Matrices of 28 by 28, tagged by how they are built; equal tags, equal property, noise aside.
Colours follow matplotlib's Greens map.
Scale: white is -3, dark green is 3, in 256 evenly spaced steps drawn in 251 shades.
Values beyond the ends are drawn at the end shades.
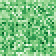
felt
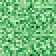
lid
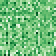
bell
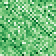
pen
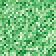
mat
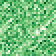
mat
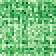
felt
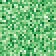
lid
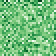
bell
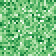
lid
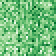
felt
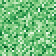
mat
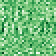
bell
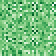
bell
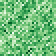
mat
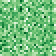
bell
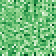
bell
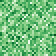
mat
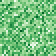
mat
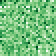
bell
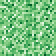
lid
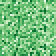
lid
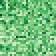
bell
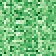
felt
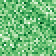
pen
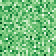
lid
